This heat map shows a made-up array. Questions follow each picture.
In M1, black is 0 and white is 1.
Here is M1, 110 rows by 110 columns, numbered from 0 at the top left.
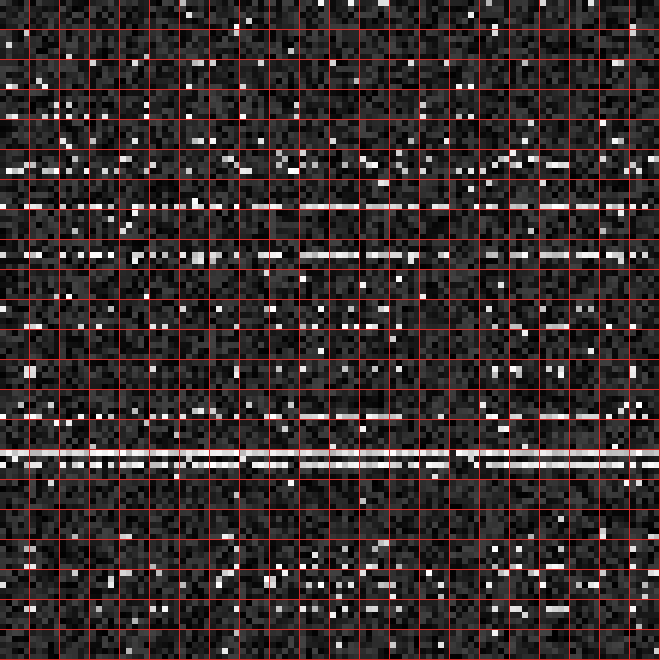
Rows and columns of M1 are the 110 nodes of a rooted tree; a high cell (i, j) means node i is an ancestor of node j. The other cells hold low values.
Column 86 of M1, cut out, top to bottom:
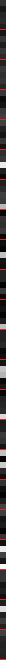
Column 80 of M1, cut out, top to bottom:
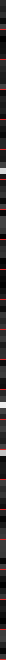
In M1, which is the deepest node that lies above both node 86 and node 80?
75
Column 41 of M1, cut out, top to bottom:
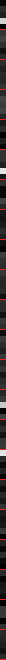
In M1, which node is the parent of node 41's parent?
67
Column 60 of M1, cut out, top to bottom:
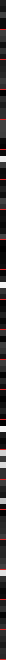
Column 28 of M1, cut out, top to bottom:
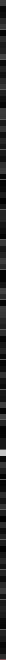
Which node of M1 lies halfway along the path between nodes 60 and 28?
26
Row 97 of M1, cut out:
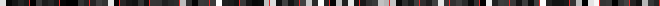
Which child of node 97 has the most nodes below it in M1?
51
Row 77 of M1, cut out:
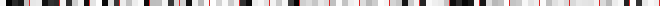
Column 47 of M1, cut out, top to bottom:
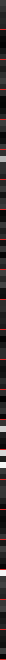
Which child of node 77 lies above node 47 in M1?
95
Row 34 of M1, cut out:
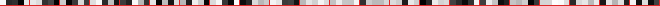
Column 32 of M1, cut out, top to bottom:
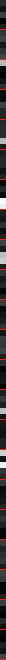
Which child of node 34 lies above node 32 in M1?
42
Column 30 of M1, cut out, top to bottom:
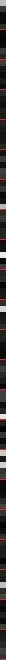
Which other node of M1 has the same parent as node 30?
58
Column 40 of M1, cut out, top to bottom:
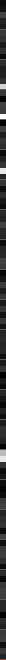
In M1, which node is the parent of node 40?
76
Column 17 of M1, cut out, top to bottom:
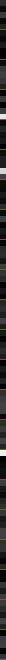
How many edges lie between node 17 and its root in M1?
3
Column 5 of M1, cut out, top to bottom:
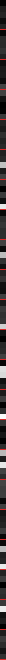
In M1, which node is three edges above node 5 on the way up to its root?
61
